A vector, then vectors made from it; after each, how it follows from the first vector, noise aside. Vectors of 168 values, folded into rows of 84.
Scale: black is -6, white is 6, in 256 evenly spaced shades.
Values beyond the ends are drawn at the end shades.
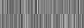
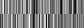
wrapped around, negated, scaled up.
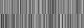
wrapped around, negated.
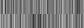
wrapped around, negated.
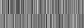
reversed, negated.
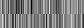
reversed, negated, scaled up.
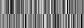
wrapped around, negated, scaled up.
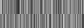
reversed, negated.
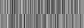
wrapped around, negated.
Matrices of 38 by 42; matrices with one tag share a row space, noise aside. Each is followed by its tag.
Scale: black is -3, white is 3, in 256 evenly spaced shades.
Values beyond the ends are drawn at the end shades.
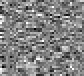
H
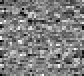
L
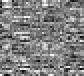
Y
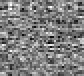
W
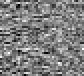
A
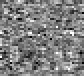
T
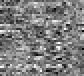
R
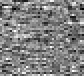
Y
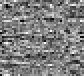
Y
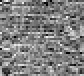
Y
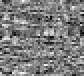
Y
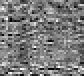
W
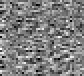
H
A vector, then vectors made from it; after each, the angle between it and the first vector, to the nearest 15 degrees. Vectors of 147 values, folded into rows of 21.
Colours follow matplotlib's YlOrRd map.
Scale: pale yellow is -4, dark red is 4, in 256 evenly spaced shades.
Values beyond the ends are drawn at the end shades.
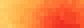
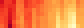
150 degrees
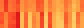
120 degrees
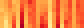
75 degrees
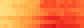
15 degrees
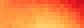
90 degrees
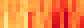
45 degrees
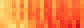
30 degrees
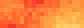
135 degrees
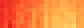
165 degrees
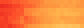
165 degrees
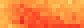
75 degrees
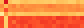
75 degrees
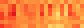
120 degrees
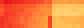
150 degrees
